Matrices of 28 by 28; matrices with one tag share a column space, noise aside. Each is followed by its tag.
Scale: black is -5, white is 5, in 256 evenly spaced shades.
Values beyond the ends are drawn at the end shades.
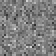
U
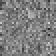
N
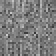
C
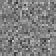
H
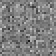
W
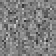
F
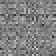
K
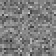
H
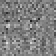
F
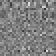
N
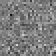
U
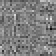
U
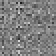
K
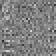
W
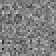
H
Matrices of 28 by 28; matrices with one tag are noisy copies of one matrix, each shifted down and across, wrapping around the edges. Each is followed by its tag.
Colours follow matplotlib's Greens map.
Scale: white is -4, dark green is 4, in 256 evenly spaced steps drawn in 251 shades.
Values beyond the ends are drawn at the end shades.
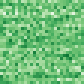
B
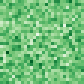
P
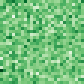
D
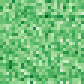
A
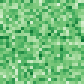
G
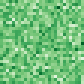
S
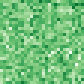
G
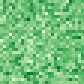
G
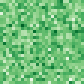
G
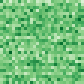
B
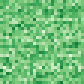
B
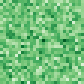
G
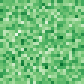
P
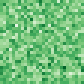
G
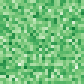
A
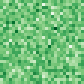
S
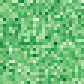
S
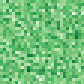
A
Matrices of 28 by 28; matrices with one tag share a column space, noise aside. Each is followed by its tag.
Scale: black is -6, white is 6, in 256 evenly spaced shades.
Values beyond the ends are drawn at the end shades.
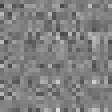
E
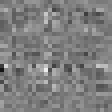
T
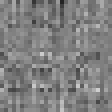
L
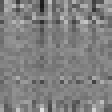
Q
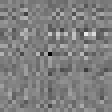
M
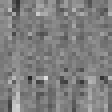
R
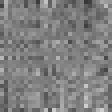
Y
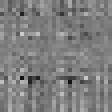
R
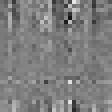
Q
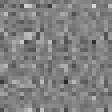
E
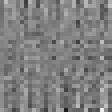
Y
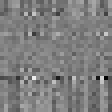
R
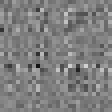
T
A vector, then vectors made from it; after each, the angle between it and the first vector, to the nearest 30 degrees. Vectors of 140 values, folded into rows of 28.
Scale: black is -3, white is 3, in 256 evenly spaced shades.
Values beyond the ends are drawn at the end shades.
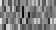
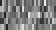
120 degrees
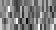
60 degrees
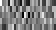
60 degrees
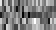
30 degrees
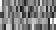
60 degrees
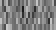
30 degrees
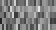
120 degrees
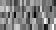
60 degrees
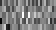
150 degrees
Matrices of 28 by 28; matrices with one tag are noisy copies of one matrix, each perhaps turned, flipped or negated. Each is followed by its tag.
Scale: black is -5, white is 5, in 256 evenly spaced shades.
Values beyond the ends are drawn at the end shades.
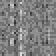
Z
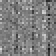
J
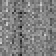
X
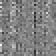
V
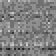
J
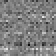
J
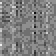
V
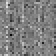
J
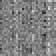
J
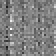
J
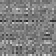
V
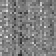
X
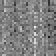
X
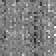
X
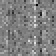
Z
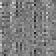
V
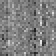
Z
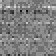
J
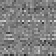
V
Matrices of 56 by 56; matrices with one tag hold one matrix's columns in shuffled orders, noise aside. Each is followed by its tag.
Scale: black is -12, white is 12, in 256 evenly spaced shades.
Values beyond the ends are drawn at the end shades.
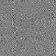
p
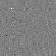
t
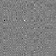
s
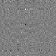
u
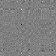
u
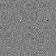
s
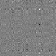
u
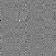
s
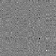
p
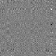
u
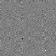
p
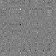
u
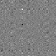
u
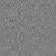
s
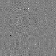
t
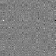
s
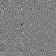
u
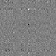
u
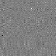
t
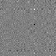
u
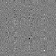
p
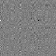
s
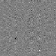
p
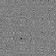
p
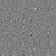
t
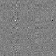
s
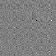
s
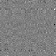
u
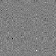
p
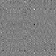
u
